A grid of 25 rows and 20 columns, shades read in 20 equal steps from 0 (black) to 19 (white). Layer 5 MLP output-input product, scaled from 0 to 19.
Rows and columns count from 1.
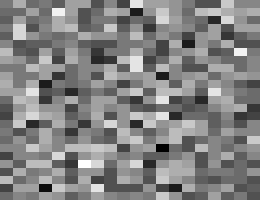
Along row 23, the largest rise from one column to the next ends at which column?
13
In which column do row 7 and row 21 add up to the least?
12
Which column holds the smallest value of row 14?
20
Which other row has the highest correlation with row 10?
7
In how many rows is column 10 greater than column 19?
12
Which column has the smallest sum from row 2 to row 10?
8
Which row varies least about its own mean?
25
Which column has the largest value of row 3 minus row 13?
14
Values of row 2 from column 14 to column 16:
11 8 14
